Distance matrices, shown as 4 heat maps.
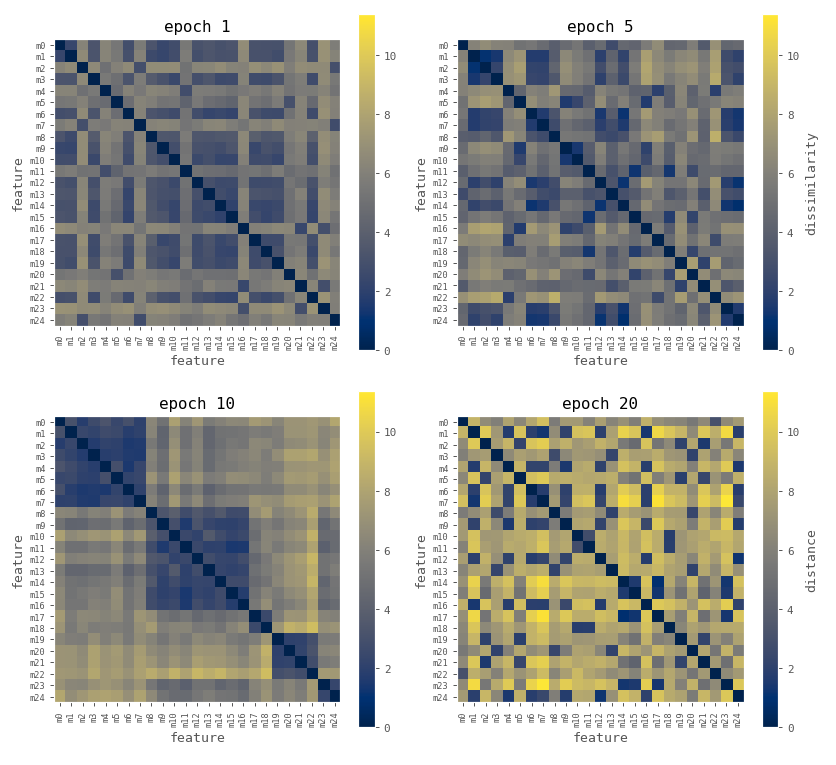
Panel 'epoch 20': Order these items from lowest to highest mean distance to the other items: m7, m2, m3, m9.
m9, m3, m2, m7
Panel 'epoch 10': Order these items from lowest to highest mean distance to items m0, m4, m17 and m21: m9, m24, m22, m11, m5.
m5, m9, m11, m22, m24
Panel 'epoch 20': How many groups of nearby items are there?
6
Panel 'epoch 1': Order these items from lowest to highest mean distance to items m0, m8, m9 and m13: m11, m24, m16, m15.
m15, m11, m24, m16
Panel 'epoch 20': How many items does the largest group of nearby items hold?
8
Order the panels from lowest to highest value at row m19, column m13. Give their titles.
epoch 1, epoch 5, epoch 10, epoch 20
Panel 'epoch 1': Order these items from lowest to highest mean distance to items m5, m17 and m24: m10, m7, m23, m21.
m10, m7, m21, m23
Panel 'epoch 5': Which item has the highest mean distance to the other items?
m22
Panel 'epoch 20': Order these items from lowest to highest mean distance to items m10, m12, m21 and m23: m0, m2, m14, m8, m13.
m2, m14, m0, m8, m13
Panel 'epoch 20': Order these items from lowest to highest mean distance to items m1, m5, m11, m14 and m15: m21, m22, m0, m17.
m17, m21, m0, m22
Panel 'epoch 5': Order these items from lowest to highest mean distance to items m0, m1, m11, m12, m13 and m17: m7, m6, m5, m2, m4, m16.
m7, m6, m2, m4, m5, m16
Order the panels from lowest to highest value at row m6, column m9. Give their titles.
epoch 20, epoch 1, epoch 10, epoch 5
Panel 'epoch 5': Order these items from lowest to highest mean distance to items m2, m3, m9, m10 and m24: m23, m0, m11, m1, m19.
m1, m23, m11, m0, m19
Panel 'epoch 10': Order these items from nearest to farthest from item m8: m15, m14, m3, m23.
m15, m14, m23, m3
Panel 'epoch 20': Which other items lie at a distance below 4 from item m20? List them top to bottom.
m3, m8, m13
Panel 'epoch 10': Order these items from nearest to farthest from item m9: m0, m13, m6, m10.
m13, m10, m6, m0
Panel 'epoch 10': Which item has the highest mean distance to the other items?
m22
